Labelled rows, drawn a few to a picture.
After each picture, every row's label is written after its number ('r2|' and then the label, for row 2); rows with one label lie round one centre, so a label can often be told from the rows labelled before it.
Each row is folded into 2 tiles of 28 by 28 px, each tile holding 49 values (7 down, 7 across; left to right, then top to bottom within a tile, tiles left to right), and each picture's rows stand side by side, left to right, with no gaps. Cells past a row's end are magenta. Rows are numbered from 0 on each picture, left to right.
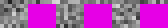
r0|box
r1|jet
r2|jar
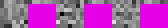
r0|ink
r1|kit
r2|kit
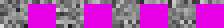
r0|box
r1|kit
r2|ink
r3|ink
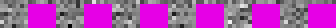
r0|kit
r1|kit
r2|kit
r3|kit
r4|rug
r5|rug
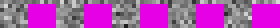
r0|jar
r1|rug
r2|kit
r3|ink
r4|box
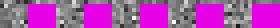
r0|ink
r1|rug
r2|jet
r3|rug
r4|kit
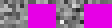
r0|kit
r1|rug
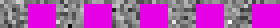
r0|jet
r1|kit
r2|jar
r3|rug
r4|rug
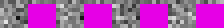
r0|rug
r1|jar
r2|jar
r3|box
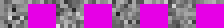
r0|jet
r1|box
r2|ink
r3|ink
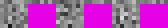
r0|jet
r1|kit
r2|jet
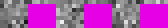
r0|ink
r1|rug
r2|ink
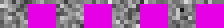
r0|jar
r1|box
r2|rug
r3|jet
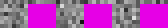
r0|kit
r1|ink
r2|jet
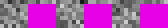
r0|box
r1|ink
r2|box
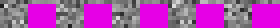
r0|ink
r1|kit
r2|kit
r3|ink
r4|jar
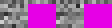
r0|kit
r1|kit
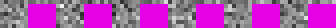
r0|kit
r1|jar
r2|box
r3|jar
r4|kit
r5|box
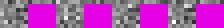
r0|rug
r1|jet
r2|rug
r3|rug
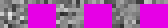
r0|jet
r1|kit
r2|ink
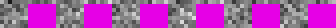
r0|box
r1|box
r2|box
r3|box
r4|rug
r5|box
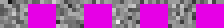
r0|box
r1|box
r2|rug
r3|jar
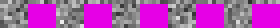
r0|jar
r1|rug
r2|kit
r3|jar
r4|ink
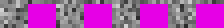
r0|rug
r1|jar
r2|jar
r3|jet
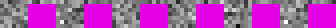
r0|box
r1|rug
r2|jar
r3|box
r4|kit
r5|rug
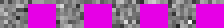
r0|rug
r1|jar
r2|ink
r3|ink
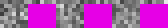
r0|box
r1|jar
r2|box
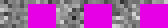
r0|kit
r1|rug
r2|box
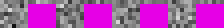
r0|kit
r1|jar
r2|rug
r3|jet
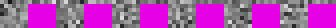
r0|box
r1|ink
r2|jet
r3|jet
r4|rug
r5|kit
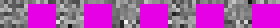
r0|kit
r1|kit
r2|ink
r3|kit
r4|ink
